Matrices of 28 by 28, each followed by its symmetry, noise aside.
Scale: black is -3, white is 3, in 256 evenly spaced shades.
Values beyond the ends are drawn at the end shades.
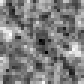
same after a half turn.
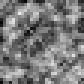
symmetric.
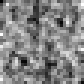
same after a half turn.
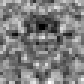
mirrored left to right.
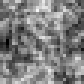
antisymmetric.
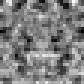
mirrored left to right.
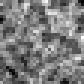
symmetric across the other diagonal.
